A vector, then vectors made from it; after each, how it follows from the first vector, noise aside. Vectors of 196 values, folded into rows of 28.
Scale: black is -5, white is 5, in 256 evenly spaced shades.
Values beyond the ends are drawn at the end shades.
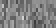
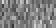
negated.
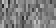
negated.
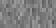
reversed, negated, shrunk.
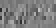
wrapped around, negated, partly zeroed.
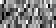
wrapped around, scaled up.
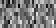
wrapped around, scaled up.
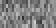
sign-scrambled.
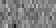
wrapped around, negated, partly zeroed.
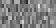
wrapped around, negated.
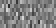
sign-scrambled.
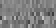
wrapped around, negated, partly zeroed.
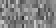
sign-scrambled.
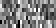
wrapped around, scaled up.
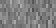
reversed, negated, shrunk.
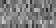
wrapped around, negated.
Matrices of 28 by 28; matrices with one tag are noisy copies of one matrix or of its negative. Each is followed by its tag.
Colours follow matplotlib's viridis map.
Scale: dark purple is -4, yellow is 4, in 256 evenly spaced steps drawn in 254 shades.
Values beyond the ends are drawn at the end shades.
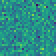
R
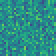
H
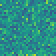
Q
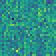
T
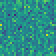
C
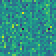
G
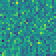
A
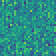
C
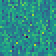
G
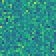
R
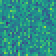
G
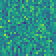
G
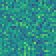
T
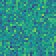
T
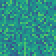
T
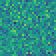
Q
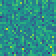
C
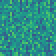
G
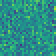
C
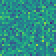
R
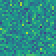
Q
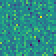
C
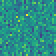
C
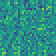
A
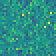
Q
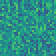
A
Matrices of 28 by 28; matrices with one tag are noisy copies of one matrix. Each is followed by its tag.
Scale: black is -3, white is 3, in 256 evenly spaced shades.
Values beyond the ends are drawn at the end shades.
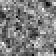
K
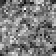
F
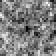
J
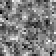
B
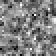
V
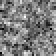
B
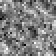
K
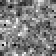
F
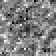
J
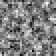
V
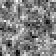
B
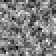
V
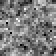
F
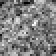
F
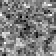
J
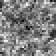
J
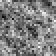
K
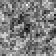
J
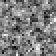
V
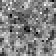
J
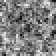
J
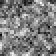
F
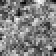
F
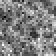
K
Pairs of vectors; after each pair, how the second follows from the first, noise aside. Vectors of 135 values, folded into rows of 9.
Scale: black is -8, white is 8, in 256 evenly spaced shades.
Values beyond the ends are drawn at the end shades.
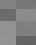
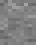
wrapped around, negated, partly zeroed.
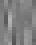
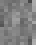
wrapped around.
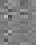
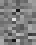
wrapped around, negated, scaled up.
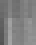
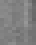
reversed, shrunk.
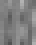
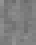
reversed, shrunk.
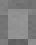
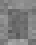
negated.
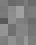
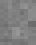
reversed, shrunk.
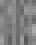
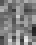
negated, scaled up.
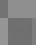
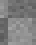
negated.
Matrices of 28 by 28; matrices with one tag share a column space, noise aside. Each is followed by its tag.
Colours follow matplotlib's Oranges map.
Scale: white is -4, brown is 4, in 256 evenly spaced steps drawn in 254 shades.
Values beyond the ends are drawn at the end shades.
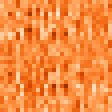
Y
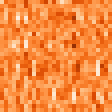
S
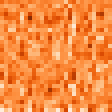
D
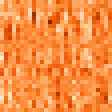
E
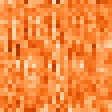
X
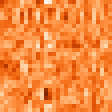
S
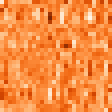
S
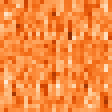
Y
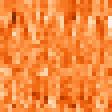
E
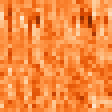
E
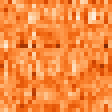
S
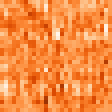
Y
